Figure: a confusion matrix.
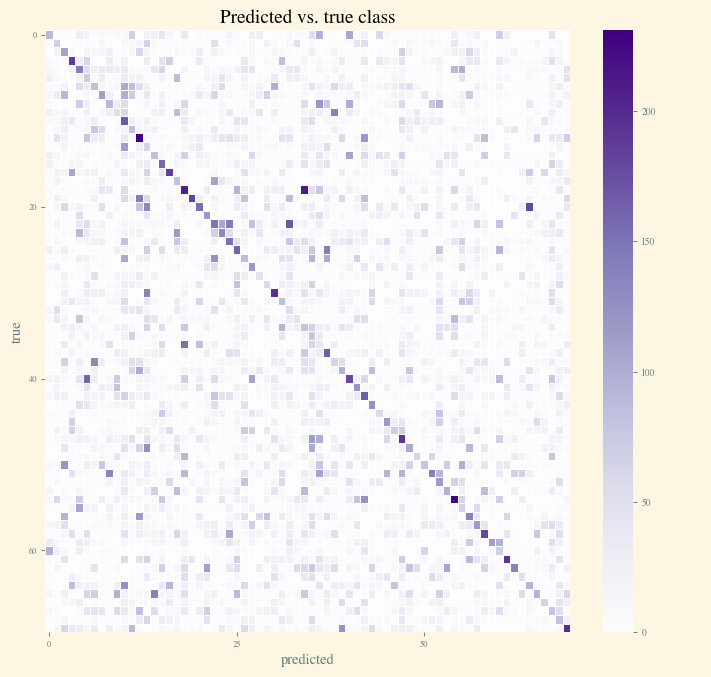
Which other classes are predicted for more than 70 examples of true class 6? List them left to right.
10, 11, 30
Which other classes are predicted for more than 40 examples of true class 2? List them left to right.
12, 47, 56
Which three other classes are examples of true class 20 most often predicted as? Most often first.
64, 13, 12
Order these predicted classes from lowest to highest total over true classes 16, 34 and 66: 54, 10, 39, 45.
45, 54, 10, 39
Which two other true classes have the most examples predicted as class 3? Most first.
16, 64
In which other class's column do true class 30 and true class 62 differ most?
13
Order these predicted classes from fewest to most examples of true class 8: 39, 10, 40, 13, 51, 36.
39, 13, 10, 51, 40, 36
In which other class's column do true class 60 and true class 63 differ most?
0
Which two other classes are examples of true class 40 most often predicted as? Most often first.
5, 27
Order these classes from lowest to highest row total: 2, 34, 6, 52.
2, 52, 34, 6
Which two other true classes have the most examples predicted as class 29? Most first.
56, 7
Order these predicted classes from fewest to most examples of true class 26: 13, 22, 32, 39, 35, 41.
39, 13, 32, 41, 35, 22
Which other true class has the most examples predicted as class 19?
61
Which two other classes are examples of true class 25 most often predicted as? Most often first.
37, 60
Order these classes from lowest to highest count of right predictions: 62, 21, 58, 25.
21, 62, 25, 58
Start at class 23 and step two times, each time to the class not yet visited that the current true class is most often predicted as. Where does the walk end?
22
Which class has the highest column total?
10
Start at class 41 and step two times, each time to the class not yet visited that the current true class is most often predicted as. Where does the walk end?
38
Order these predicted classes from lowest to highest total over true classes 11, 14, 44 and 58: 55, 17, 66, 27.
66, 55, 17, 27
